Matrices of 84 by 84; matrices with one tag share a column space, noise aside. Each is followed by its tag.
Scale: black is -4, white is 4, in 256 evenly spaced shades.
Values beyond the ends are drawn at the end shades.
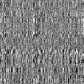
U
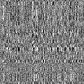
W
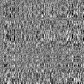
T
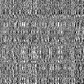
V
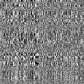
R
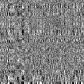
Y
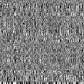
Y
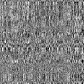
W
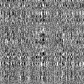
R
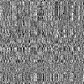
W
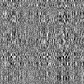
R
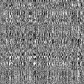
R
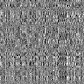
R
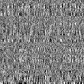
Y
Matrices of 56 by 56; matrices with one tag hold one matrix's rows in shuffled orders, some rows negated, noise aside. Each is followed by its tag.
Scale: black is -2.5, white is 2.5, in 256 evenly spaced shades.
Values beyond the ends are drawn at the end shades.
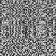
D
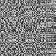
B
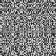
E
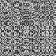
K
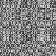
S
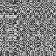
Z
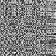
B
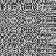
B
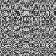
K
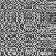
B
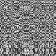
K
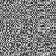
S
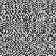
D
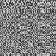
S
